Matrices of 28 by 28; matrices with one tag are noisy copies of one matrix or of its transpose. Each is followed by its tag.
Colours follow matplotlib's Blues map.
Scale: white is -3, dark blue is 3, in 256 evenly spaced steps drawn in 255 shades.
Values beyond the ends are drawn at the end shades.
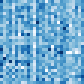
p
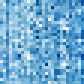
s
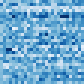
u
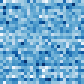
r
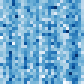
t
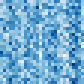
t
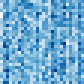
r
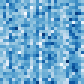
t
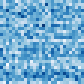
t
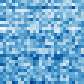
s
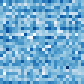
p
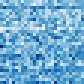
s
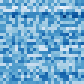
u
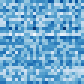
p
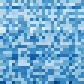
s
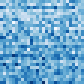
s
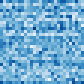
p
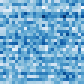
u
